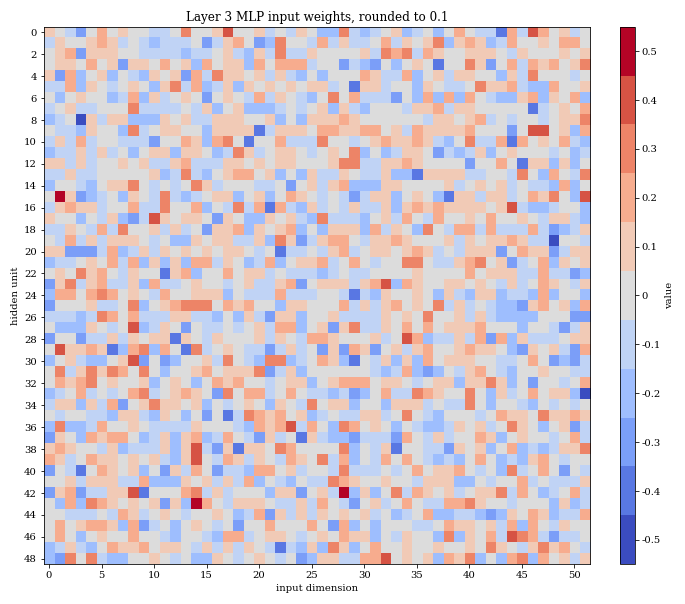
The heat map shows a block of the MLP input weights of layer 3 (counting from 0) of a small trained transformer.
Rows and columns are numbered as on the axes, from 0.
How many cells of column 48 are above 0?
11
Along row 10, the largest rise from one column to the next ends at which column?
45
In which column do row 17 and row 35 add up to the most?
34
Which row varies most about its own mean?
29
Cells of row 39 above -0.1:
35
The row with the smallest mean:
26
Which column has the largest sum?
8
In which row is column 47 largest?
9
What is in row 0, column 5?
0.2
